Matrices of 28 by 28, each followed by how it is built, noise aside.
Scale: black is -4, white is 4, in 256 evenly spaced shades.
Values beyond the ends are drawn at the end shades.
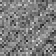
Hankel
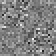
block diagonal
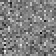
uneven columns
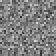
repeating columns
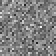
Hankel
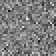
noise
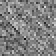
Toeplitz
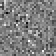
block diagonal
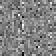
uneven columns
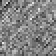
Hankel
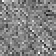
Toeplitz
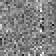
uneven columns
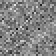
Hankel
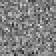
noise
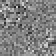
block diagonal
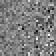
uneven columns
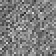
Hankel
